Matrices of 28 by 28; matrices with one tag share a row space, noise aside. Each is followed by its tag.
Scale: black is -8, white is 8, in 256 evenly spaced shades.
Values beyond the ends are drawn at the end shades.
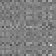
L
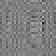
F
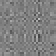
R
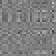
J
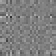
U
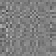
U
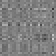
J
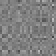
J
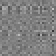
J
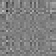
U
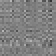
L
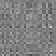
L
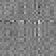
R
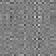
R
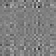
R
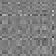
J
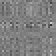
L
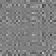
F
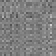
L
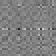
J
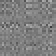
L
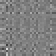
U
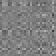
J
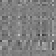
J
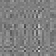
R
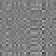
F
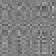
J
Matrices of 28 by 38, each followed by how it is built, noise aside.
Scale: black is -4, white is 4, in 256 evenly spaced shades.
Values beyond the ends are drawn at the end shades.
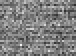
blocks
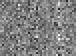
uneven columns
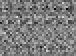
repeating columns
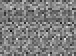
repeating columns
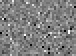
sparse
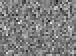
repeating columns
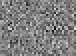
low rank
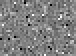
sparse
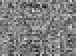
blocks
